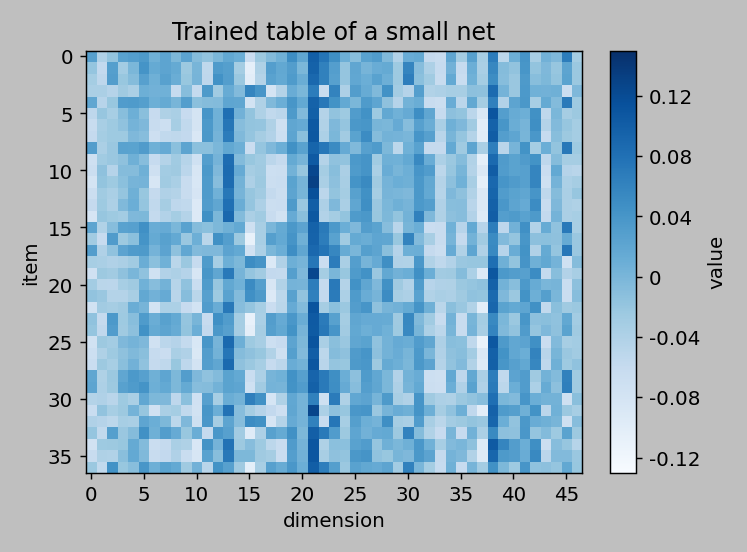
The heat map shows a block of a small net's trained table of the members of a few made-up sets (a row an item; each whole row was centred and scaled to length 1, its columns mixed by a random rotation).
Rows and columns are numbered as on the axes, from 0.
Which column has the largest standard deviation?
22
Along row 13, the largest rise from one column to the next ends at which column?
38
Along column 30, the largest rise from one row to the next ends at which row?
33
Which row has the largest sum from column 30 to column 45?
34
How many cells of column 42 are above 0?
23
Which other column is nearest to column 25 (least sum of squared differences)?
31
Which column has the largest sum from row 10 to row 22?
21
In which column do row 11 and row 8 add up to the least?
37
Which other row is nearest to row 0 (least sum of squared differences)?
8
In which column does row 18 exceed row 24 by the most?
15
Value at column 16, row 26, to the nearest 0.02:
-0.02
